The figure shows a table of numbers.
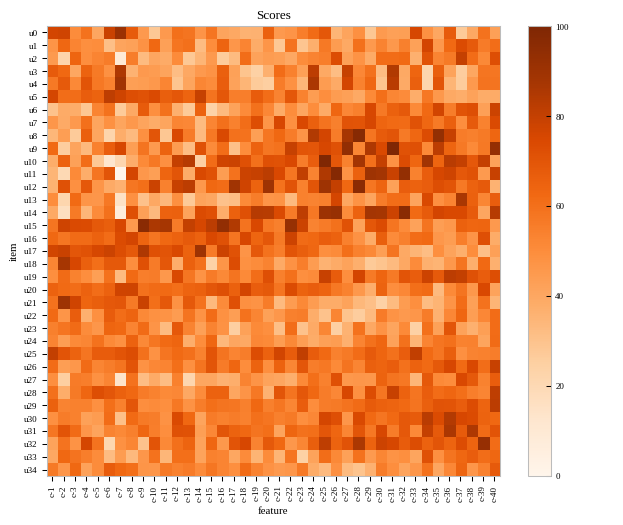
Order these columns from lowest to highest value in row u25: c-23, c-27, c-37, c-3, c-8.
c-37, c-27, c-3, c-8, c-23
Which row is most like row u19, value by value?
u30
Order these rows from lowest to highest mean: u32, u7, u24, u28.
u24, u7, u28, u32
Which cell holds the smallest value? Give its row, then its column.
u11, c-7
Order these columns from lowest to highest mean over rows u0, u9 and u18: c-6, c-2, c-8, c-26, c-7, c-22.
c-26, c-8, c-22, c-2, c-6, c-7
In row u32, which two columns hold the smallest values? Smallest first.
c-6, c-9
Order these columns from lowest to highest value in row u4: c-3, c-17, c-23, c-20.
c-20, c-23, c-17, c-3
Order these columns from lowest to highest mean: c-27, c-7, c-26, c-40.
c-7, c-27, c-26, c-40
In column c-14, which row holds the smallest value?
u10
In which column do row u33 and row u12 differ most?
c-17
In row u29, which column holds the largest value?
c-40
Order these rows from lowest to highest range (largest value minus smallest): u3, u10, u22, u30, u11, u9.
u22, u30, u3, u9, u10, u11
